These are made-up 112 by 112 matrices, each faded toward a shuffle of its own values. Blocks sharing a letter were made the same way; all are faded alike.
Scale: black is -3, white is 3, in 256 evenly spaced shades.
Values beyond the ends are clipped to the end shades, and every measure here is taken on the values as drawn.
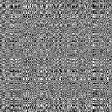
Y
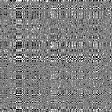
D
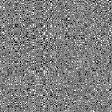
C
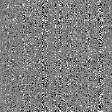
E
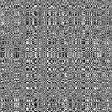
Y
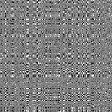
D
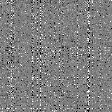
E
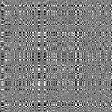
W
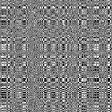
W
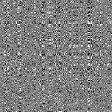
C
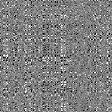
C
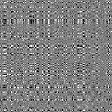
D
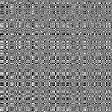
W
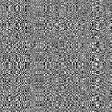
Y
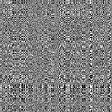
Y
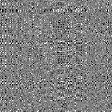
C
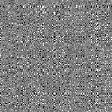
C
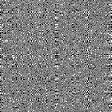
C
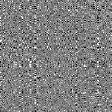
C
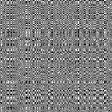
W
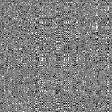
C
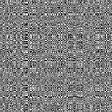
Y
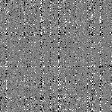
E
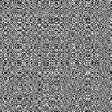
Y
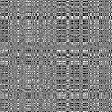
W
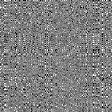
C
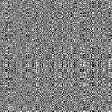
Y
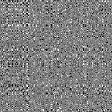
C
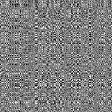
Y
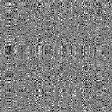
C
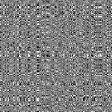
Y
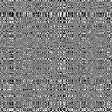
D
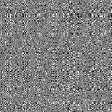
C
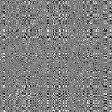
D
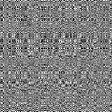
Y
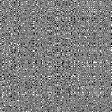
C
